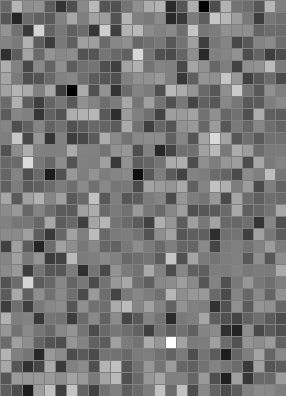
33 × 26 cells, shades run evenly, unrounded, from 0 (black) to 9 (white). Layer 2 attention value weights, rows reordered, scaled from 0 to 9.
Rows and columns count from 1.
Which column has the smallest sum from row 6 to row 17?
11
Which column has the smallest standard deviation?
26
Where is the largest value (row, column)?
29, 16
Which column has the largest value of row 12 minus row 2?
2
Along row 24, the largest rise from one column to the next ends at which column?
3
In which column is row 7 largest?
21
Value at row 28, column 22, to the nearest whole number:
1
